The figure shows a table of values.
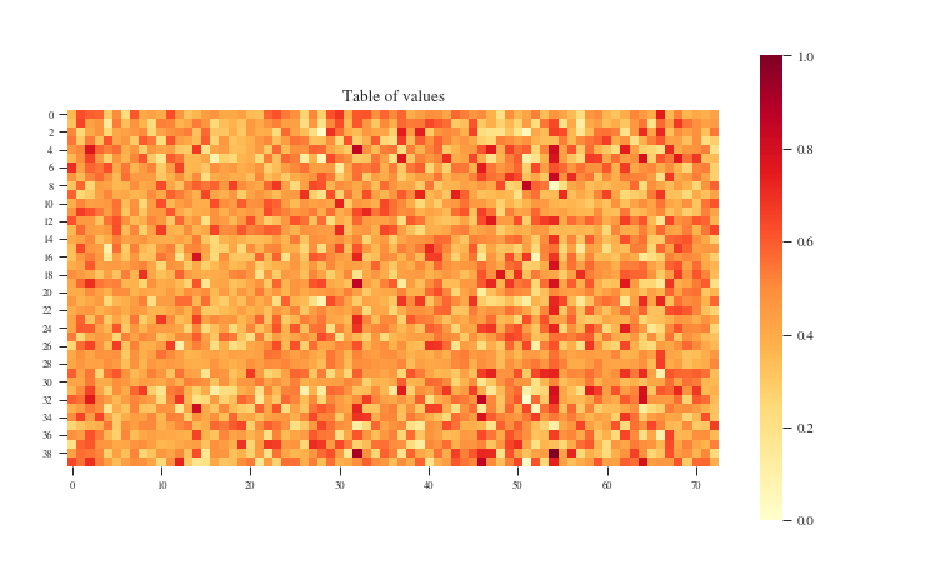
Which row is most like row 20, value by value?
30
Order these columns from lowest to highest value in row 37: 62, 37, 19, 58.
62, 37, 58, 19
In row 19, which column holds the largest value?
32
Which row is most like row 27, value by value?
28
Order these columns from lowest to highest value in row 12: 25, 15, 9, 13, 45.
15, 45, 13, 9, 25
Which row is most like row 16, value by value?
33
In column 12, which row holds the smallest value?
26
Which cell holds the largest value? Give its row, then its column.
38, 54
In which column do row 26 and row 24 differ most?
46
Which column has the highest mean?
54
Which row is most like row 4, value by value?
19
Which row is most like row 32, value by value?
39
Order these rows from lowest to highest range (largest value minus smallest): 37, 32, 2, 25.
25, 37, 2, 32
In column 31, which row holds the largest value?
3
